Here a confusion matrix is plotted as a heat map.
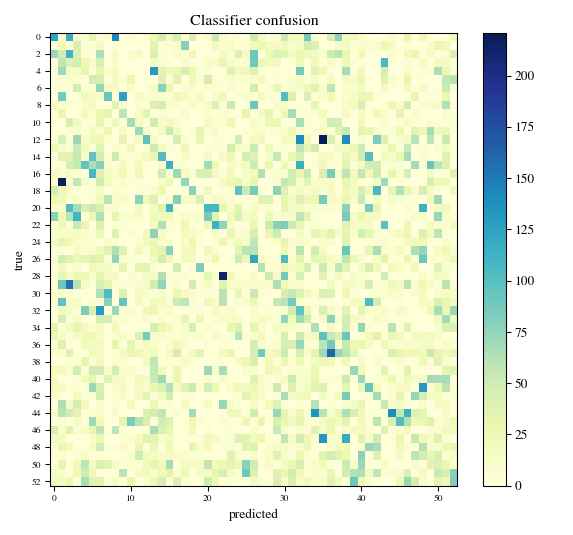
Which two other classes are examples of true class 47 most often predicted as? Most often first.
35, 38
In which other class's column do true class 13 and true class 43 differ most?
22
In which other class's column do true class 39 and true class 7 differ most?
9
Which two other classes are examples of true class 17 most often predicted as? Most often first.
1, 43
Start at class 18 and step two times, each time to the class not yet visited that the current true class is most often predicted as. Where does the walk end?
38
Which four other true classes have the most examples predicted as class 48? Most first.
41, 20, 26, 25
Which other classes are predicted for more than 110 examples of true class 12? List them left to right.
32, 35, 38
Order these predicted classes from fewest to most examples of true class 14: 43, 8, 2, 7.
7, 43, 2, 8
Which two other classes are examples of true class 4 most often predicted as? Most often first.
13, 32
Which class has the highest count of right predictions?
44
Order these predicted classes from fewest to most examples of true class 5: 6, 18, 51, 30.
30, 18, 6, 51
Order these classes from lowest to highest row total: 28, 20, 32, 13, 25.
13, 28, 32, 25, 20
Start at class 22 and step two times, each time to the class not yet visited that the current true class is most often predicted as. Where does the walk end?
3
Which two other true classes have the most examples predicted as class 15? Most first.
20, 25
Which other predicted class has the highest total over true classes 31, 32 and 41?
6
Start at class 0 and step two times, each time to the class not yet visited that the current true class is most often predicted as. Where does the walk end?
26
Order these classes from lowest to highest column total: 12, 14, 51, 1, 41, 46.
12, 41, 46, 51, 14, 1
